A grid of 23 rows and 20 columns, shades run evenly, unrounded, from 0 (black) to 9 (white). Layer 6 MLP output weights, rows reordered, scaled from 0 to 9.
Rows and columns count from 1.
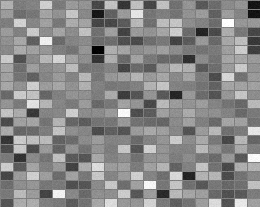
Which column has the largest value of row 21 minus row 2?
20
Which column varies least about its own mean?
7
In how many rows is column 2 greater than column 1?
11
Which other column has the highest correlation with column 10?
16
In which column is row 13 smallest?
3
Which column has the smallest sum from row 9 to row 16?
17
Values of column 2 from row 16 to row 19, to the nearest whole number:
7 7 2 3
